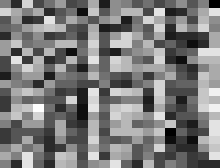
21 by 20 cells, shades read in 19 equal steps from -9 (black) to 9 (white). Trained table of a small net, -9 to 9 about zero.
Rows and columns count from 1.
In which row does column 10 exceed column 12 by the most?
3
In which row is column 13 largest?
14
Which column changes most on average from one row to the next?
11
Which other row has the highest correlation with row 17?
5
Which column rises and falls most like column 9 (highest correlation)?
12
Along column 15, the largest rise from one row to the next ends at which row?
2
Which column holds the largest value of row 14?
4
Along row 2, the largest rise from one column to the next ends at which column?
9
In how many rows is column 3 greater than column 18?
18
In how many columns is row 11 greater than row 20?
7
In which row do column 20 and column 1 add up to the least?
1
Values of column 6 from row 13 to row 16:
-3 -6 -2 3
